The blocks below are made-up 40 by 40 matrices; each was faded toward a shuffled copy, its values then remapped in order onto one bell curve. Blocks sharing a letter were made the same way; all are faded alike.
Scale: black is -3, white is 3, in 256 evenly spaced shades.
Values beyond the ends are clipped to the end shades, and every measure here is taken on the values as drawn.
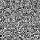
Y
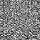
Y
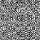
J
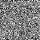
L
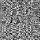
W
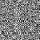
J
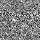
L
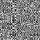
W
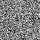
L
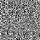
Y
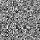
W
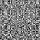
J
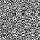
J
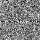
L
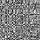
J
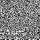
L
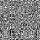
W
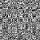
J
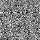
L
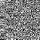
Y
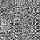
J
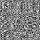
J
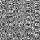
J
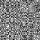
J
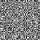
J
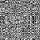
J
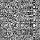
W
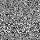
L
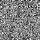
L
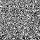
L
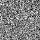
L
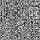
W
